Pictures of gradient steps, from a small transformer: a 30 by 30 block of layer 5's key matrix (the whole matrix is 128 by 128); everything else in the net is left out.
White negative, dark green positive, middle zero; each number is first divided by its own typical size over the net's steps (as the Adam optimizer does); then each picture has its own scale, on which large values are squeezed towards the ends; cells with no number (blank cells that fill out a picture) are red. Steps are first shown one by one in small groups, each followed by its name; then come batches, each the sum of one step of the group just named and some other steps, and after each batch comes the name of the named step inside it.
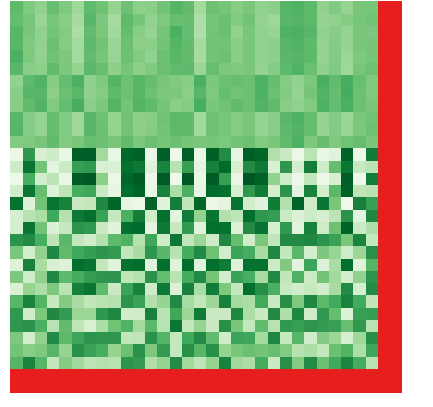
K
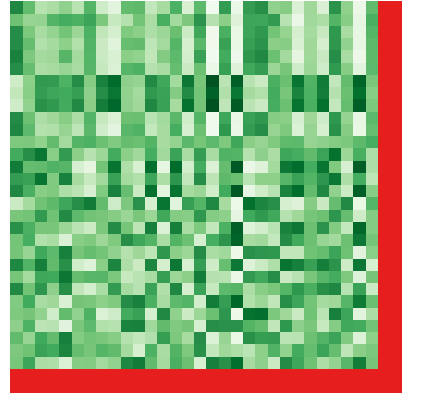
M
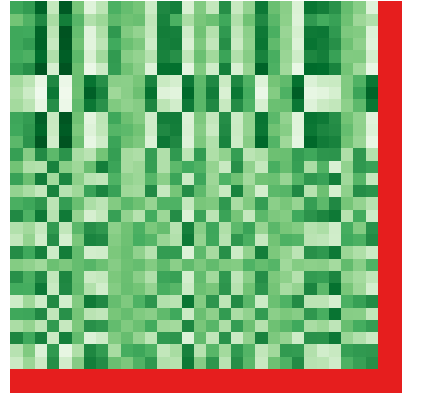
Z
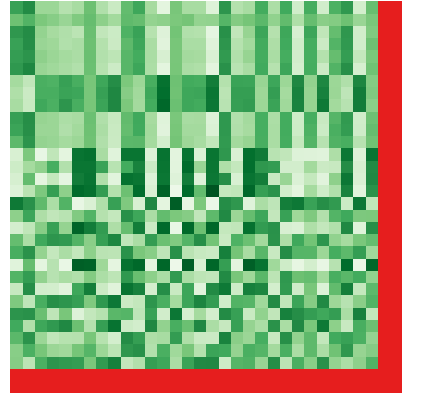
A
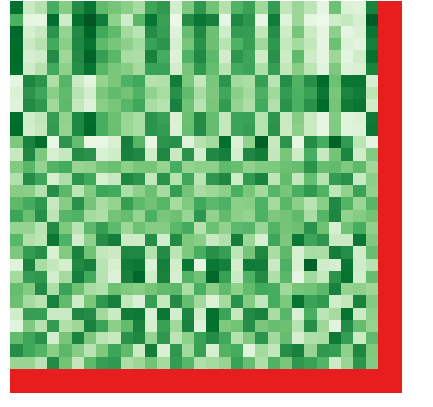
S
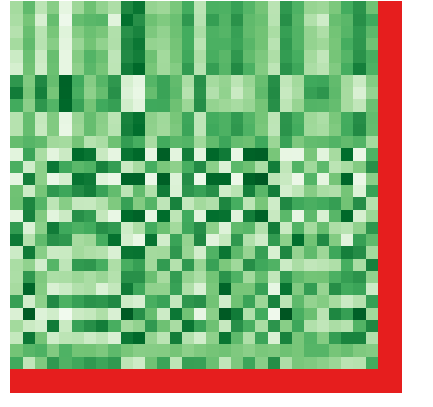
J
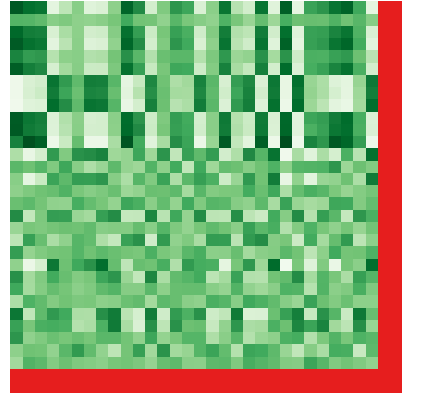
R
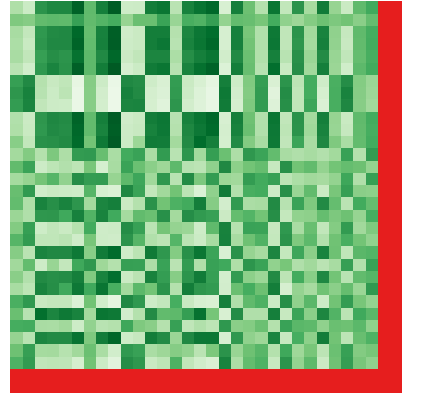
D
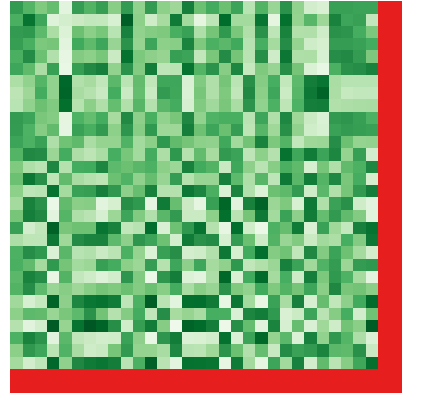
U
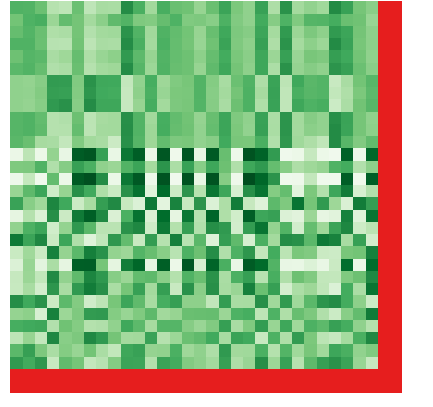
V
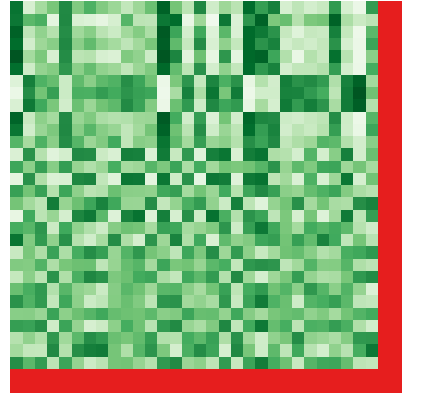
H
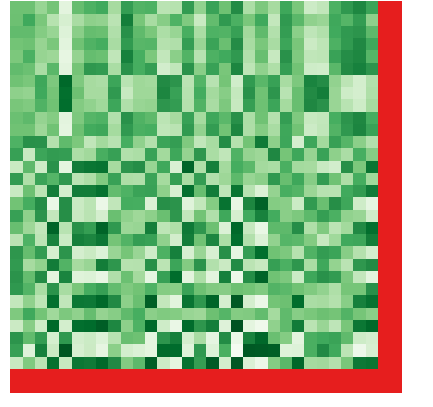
U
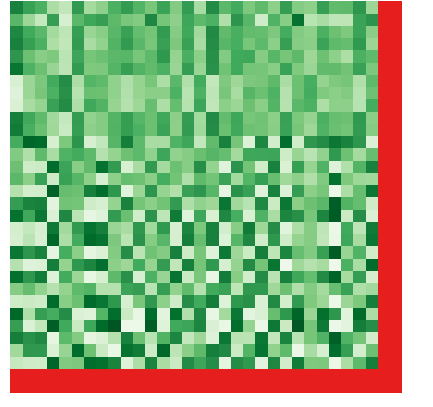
R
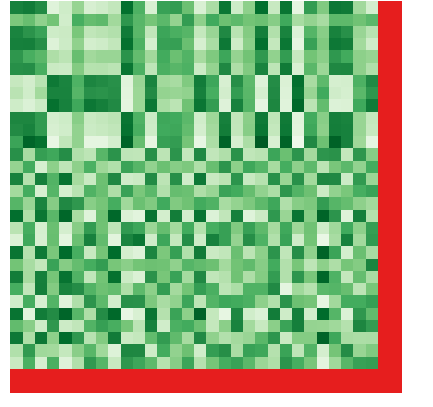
R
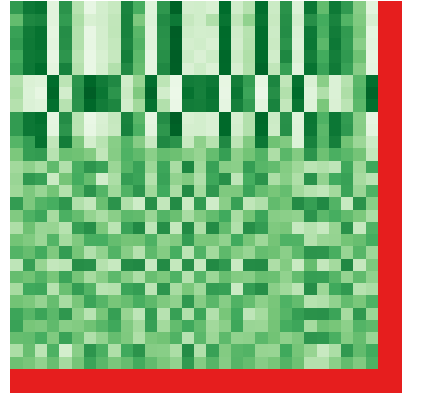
Z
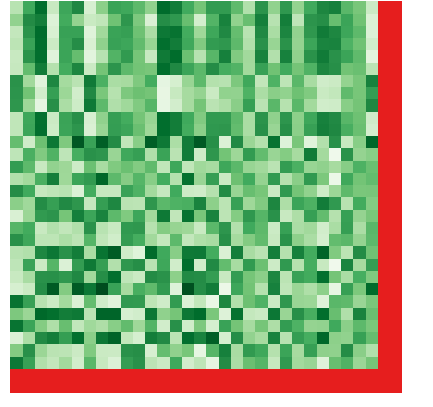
D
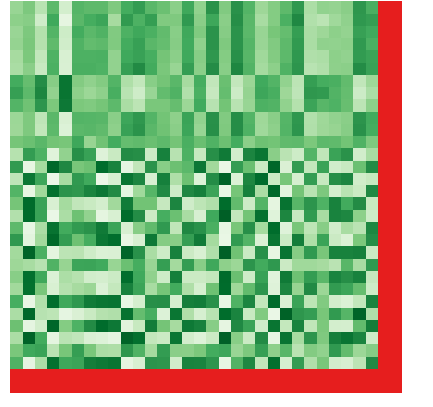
J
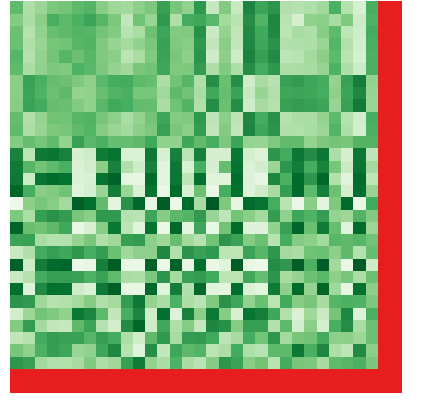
M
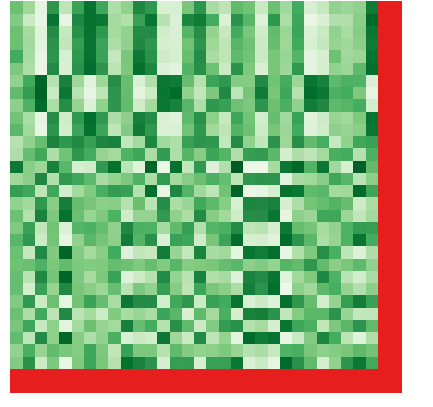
M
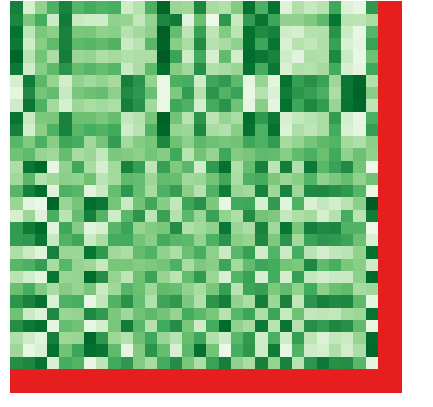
H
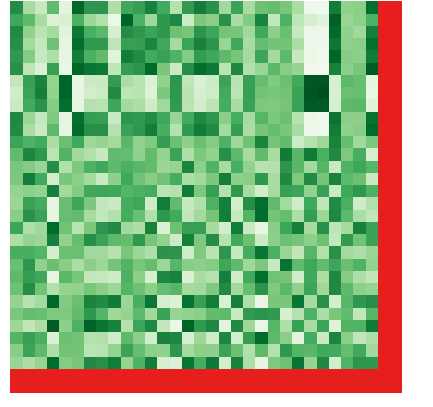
U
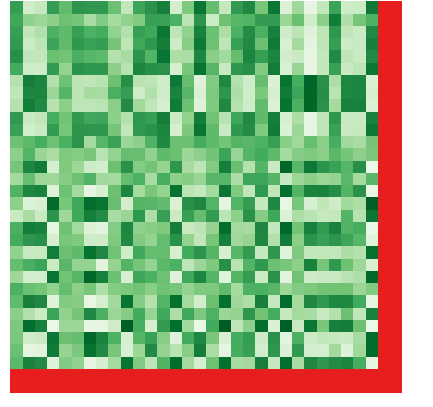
H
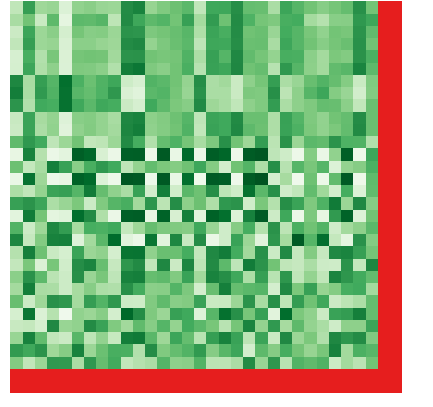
J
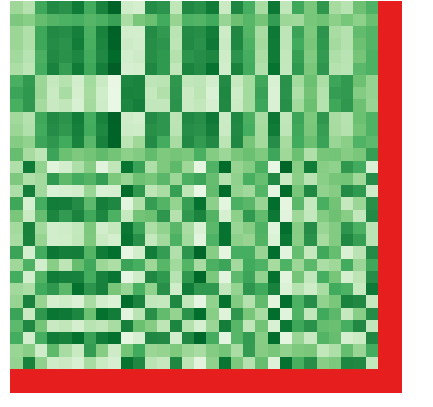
D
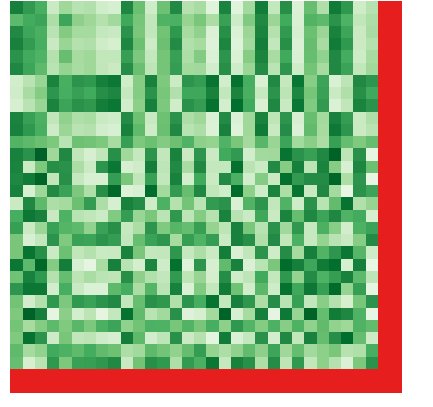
M
